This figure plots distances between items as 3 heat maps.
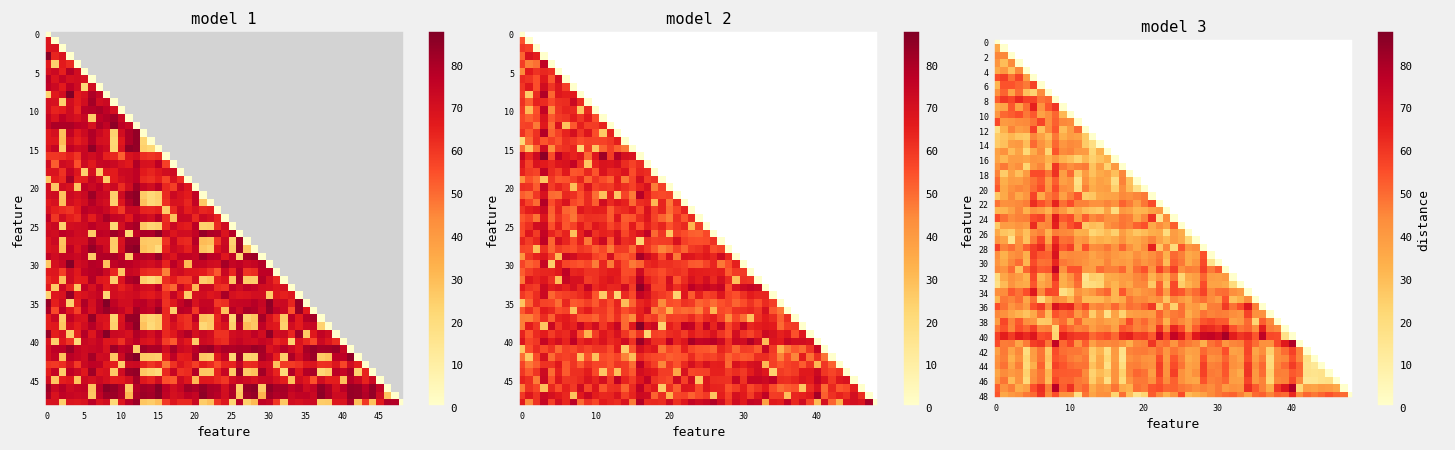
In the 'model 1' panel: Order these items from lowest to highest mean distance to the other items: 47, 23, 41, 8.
23, 8, 47, 41
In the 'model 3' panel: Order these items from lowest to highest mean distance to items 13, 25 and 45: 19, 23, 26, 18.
26, 23, 18, 19
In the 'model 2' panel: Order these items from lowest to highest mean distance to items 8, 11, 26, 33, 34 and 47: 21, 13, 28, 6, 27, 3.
21, 13, 28, 6, 27, 3
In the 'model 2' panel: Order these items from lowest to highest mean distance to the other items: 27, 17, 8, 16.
8, 27, 17, 16
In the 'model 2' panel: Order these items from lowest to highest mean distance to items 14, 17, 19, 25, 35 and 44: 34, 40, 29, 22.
34, 29, 22, 40
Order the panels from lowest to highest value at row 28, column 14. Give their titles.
model 1, model 3, model 2
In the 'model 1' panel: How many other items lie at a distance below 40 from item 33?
5
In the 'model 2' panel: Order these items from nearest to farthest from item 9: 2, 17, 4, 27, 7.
17, 27, 4, 2, 7
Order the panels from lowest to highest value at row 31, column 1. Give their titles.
model 3, model 2, model 1
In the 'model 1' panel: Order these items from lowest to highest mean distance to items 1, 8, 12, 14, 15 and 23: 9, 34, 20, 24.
9, 34, 20, 24
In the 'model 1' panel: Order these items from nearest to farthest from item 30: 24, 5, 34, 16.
34, 16, 5, 24
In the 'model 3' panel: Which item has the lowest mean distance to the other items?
13
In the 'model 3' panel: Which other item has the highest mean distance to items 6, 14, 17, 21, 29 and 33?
40
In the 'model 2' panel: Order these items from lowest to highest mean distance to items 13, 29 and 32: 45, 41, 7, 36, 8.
41, 36, 8, 7, 45
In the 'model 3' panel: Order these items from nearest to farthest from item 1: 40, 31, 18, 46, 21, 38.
18, 21, 31, 46, 38, 40
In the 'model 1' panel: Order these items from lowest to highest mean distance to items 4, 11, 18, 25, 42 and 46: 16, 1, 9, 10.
9, 1, 16, 10
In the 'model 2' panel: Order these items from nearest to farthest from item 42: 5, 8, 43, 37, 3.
8, 37, 43, 5, 3
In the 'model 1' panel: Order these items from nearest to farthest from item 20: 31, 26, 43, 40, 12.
40, 43, 31, 26, 12
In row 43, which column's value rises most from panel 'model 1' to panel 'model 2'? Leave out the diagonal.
31
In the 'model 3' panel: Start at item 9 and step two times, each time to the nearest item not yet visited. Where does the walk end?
10
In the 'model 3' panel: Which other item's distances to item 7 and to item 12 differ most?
5
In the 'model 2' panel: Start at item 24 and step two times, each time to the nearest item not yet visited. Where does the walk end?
2
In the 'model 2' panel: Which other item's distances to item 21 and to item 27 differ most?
16
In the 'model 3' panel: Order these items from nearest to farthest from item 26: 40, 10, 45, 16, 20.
16, 20, 45, 10, 40
